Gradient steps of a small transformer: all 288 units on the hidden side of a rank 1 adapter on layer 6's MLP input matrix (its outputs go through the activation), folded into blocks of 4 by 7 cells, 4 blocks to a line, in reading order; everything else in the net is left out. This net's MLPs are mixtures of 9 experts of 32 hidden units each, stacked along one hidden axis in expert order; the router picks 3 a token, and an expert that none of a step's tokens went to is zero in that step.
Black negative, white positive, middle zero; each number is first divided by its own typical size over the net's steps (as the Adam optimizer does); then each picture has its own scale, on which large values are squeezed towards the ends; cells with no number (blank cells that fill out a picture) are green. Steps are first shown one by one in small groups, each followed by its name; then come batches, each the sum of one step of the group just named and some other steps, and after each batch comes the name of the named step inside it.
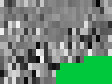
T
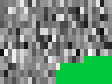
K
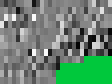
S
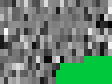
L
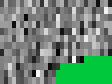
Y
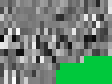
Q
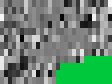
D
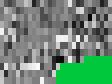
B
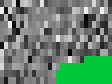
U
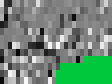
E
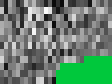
U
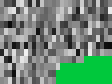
K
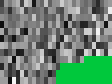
Q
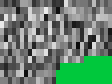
S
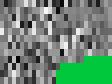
T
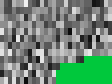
T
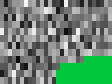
T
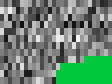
B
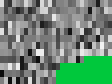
T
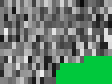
L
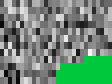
K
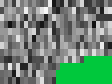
Y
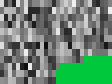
T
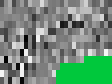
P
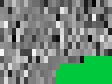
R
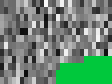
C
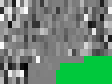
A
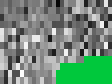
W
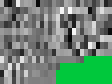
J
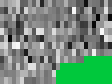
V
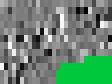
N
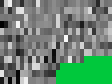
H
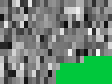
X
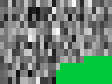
H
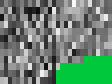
X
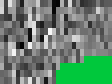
N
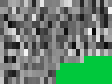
X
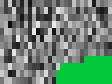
R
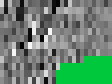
X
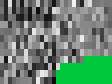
P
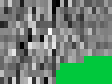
H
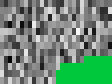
W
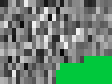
R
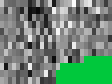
N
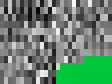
V
